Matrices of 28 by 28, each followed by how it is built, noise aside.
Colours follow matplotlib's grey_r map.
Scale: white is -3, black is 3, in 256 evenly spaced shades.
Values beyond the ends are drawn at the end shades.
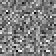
repeating columns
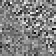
upper triangular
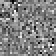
block diagonal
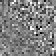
upper triangular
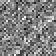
Hankel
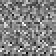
repeating columns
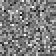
noise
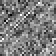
Hankel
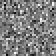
noise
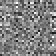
low rank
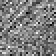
Hankel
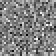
noise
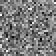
noise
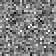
repeating columns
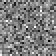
noise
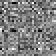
low rank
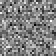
repeating columns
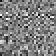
low rank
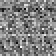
repeating columns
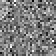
noise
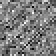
Hankel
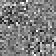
block diagonal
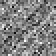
Hankel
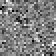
block diagonal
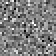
block diagonal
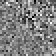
upper triangular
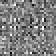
low rank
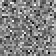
noise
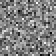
noise
